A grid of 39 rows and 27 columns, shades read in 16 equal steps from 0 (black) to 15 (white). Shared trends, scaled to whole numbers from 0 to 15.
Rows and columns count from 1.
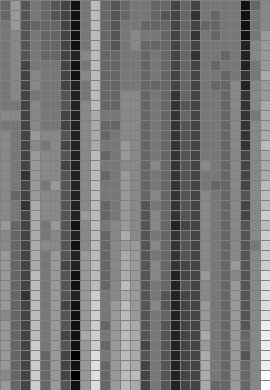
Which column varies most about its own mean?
27
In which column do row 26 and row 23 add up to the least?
8
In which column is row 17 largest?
10
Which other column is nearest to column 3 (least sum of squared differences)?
20
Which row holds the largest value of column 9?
34
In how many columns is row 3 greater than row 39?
7
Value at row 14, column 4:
9
